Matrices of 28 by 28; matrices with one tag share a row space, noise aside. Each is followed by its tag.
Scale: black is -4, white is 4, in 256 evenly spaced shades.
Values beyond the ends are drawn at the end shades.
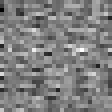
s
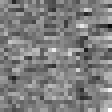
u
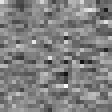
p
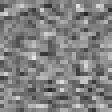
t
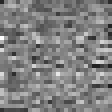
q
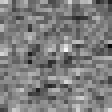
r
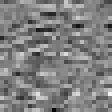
r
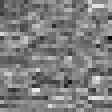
q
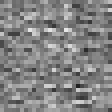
u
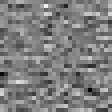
p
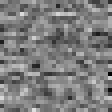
q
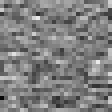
q
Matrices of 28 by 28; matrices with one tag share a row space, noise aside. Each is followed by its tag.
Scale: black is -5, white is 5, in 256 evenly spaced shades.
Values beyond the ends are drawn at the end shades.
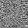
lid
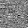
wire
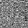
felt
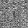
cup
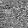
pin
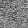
cup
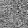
pin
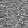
pin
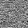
wire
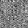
lid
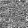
wire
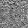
cup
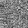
pin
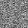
cup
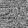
wire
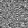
felt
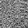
felt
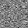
lid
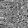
pin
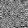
felt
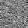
wire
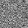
lid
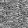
pin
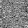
felt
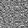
felt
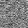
wire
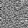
felt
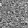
felt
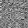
felt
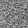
cup
